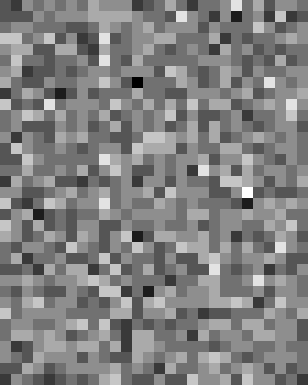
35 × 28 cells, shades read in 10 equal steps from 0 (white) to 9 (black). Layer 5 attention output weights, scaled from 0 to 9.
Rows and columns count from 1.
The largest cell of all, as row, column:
8, 13
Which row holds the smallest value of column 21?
17
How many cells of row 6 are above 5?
6
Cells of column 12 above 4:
20
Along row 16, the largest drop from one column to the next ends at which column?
19
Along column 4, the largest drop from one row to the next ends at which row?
21
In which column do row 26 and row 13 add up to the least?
24
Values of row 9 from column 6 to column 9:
8 6 4 6
